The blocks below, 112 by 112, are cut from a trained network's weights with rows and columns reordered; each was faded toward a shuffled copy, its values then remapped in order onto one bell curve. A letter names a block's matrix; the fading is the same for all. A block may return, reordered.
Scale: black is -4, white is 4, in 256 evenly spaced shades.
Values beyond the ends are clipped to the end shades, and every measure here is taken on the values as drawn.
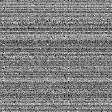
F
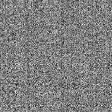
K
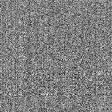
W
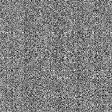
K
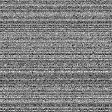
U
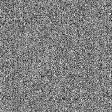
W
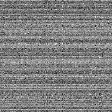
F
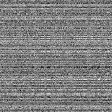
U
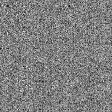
W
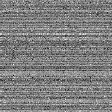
F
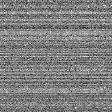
F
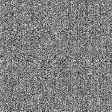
K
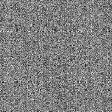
K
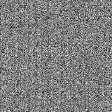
K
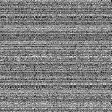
U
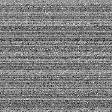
F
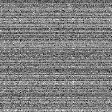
F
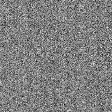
W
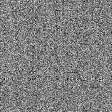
W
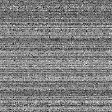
F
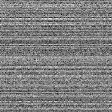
U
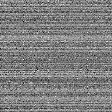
F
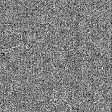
W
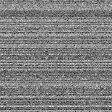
U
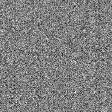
W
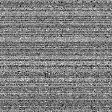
F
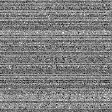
F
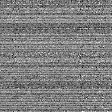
F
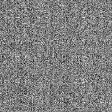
K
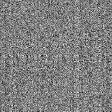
K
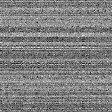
U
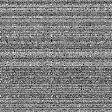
F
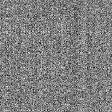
K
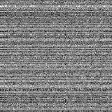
U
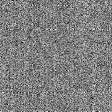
K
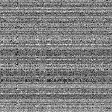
U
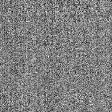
K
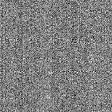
K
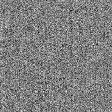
W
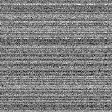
U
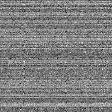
F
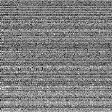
F
